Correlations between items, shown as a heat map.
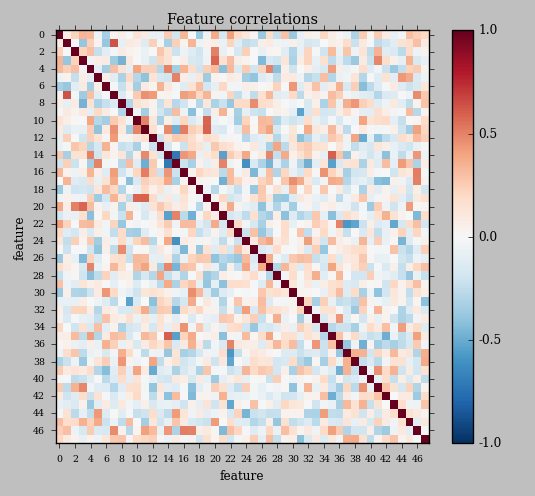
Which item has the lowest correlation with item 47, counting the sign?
31
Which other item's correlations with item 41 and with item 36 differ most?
39
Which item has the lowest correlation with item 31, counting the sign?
9
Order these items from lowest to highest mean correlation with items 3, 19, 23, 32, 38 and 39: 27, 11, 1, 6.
1, 6, 27, 11
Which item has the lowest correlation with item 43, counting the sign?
22
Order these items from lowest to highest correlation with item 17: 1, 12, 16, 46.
16, 12, 1, 46
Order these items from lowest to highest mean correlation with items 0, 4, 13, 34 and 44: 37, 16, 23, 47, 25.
25, 37, 47, 23, 16
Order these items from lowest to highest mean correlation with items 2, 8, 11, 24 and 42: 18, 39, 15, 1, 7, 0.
15, 1, 18, 7, 0, 39
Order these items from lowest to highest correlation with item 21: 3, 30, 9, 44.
30, 44, 3, 9
